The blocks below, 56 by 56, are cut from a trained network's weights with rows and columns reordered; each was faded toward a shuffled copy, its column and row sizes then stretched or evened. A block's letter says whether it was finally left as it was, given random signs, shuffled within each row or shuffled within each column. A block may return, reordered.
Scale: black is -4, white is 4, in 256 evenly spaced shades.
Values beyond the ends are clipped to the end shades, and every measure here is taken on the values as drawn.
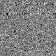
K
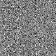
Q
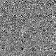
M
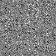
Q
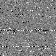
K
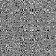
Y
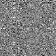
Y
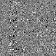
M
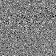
K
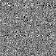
M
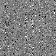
Q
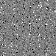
Q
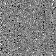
Q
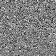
K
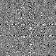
M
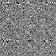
Y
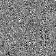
Q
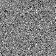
Q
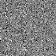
M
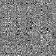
Y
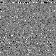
K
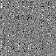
Y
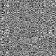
Y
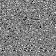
K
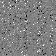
Q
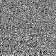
K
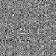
Y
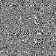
M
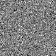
Q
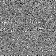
K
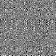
Y
